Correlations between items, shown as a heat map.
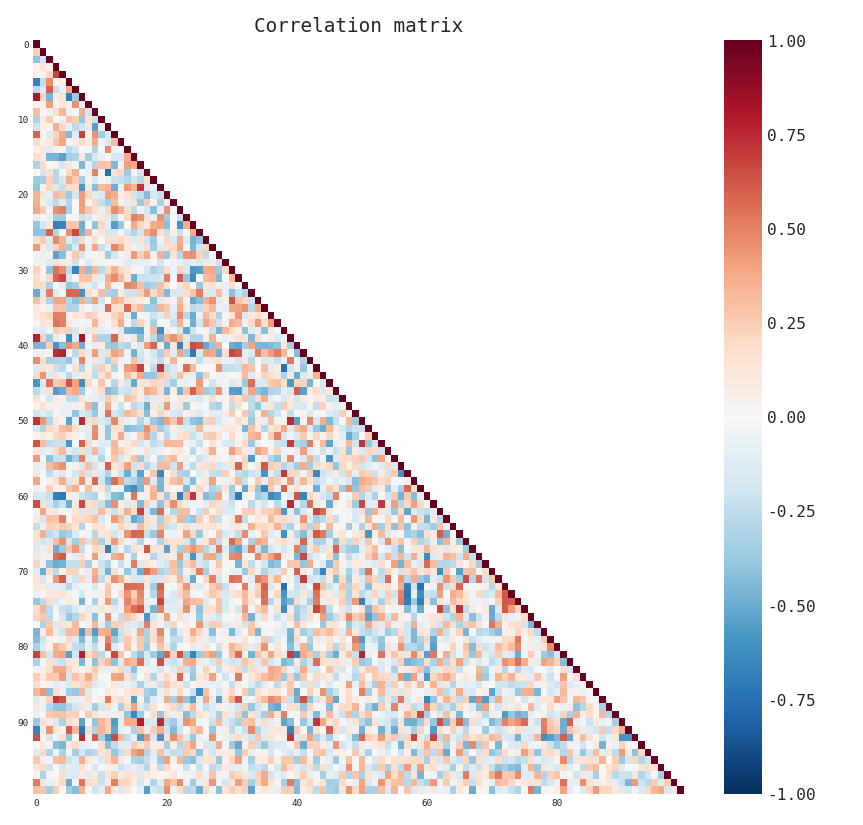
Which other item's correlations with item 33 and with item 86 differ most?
25
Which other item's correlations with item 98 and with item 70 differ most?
40
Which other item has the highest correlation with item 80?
11
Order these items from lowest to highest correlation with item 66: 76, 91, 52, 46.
46, 91, 76, 52
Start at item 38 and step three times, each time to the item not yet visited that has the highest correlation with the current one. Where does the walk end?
89
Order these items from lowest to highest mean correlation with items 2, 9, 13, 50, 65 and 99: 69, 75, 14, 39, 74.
74, 69, 14, 75, 39
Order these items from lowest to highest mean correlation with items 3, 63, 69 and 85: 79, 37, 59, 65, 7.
65, 79, 37, 59, 7
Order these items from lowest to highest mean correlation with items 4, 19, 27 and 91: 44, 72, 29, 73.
29, 44, 72, 73
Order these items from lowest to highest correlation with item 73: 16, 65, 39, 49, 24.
39, 24, 49, 65, 16
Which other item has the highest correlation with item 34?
30
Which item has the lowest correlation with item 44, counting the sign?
70
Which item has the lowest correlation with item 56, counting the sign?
57
